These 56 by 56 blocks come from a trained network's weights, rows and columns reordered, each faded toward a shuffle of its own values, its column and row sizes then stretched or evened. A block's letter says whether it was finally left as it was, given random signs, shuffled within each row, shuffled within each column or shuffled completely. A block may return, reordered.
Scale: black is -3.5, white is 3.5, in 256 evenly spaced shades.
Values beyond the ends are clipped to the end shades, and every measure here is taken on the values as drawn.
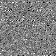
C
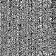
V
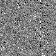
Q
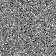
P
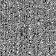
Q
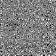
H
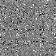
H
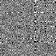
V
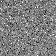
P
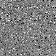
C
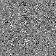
H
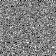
C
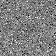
P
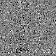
H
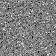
P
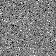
P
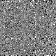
V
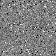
C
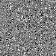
Q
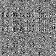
V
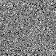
C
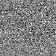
H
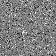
P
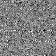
C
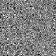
V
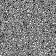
P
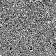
P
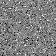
P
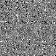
H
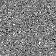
C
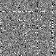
H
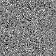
Q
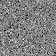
P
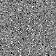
Q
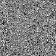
Q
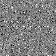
C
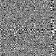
V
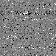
C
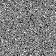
P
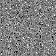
Q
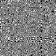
V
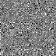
V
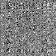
V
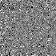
H
